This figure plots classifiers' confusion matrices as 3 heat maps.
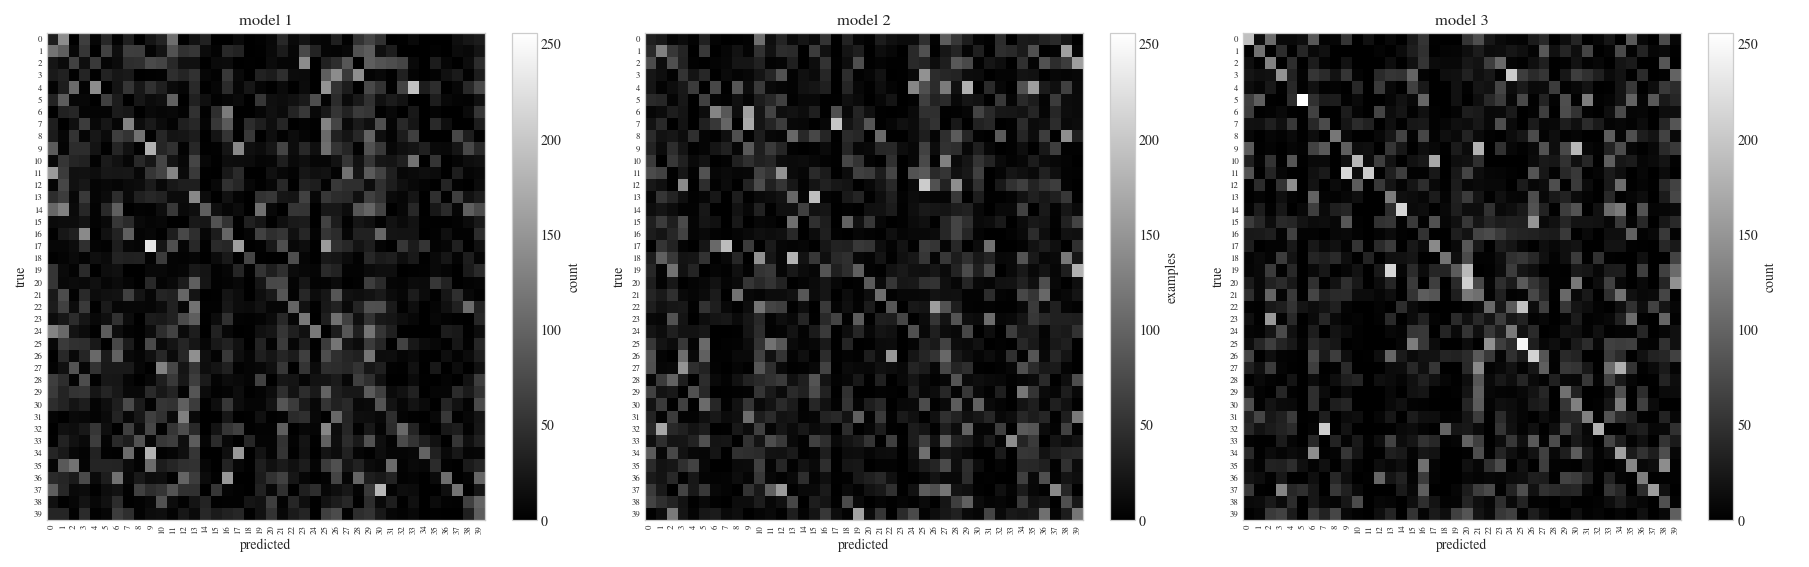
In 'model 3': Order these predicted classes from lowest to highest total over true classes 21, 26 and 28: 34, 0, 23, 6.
23, 0, 6, 34
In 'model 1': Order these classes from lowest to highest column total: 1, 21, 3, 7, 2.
2, 7, 3, 21, 1
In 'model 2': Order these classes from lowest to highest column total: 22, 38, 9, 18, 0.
22, 18, 9, 38, 0
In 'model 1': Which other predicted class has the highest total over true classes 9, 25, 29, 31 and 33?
26
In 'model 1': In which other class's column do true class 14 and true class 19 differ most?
1
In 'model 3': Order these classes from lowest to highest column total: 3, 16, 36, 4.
36, 3, 4, 16
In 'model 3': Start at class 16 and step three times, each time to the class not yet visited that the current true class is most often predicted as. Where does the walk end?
10
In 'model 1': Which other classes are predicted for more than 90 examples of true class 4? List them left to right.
2, 25, 33
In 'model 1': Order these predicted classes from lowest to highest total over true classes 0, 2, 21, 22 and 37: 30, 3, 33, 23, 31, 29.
33, 31, 3, 23, 29, 30
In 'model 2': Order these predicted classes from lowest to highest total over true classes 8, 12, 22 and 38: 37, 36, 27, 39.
39, 37, 36, 27
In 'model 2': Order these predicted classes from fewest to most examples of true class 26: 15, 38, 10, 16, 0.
15, 38, 16, 10, 0
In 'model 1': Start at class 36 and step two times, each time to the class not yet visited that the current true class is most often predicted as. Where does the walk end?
3
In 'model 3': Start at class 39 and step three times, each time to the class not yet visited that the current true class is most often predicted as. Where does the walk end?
34
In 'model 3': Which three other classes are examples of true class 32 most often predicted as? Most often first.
7, 18, 29
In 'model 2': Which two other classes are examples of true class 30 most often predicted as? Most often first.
5, 28
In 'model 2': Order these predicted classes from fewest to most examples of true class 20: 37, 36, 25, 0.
37, 0, 25, 36
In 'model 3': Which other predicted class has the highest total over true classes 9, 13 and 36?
30
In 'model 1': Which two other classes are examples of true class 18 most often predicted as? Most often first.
22, 10
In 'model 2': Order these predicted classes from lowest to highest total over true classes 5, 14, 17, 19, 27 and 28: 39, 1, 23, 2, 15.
23, 15, 1, 2, 39
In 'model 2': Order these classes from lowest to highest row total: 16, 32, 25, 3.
16, 3, 25, 32
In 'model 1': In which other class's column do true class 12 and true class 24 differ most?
0
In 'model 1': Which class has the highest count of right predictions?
9
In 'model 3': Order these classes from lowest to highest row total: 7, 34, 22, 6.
6, 7, 22, 34
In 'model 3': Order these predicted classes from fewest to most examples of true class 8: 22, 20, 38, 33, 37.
22, 37, 20, 38, 33
